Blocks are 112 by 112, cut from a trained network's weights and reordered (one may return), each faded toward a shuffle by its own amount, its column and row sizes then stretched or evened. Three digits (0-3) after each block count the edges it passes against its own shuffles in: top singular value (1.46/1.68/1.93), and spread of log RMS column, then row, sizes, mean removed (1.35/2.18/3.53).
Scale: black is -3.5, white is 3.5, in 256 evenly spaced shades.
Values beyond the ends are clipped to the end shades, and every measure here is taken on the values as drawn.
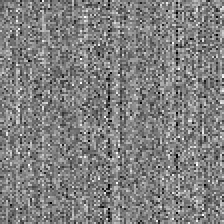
3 2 0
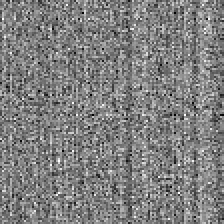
3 0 1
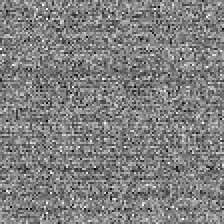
2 0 1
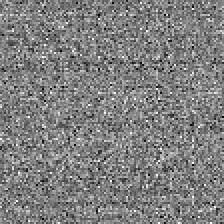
0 1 1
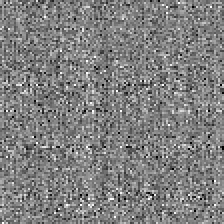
1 0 2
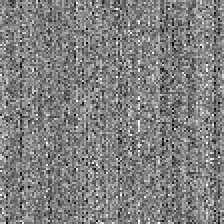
3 2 0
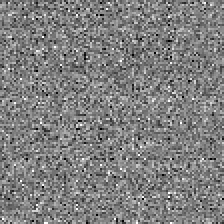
1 1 1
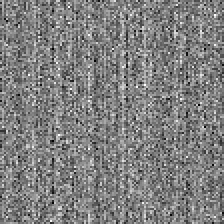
3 1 0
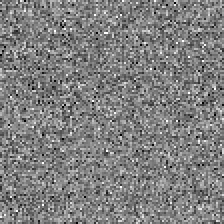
0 1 0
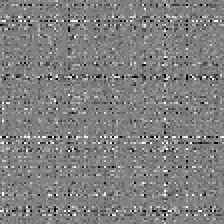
1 2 3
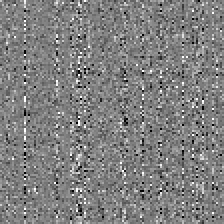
0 3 1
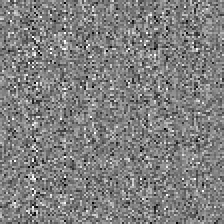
2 2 1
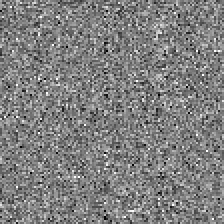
1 1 1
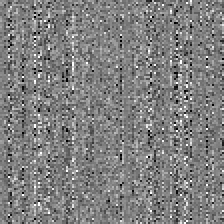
1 3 0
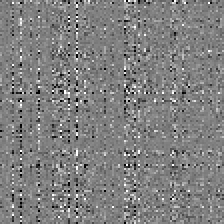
3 3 2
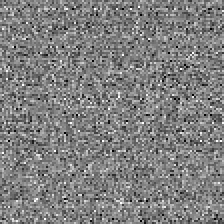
0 0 2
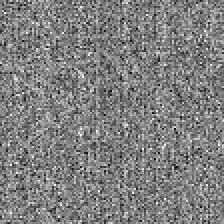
1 1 0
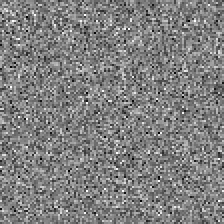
1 1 1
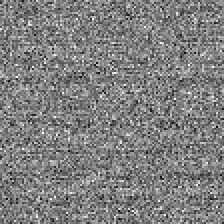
2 0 0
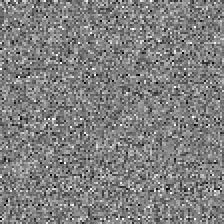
0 0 2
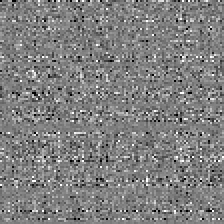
2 2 3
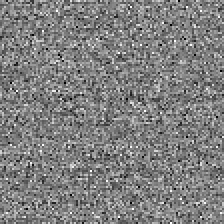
0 0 1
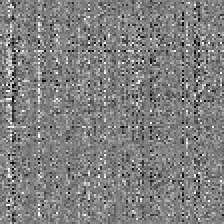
2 3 2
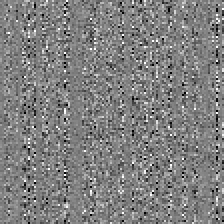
0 3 0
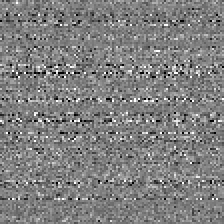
1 1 3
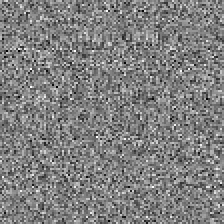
2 0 1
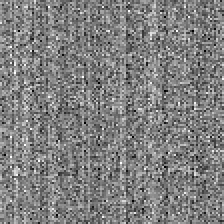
3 1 1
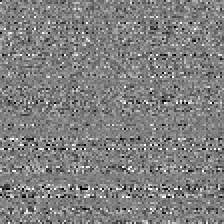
1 1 3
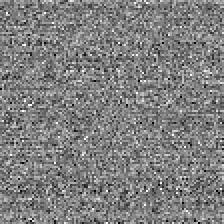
1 0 1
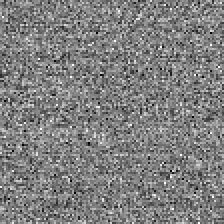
0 0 0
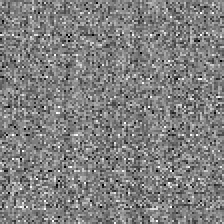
0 0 2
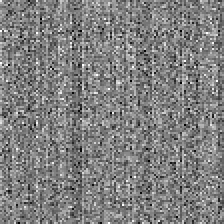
3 1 1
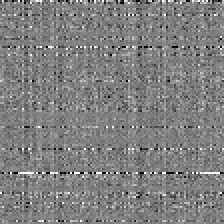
3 0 3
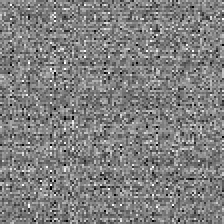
3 2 1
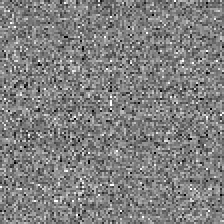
1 1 1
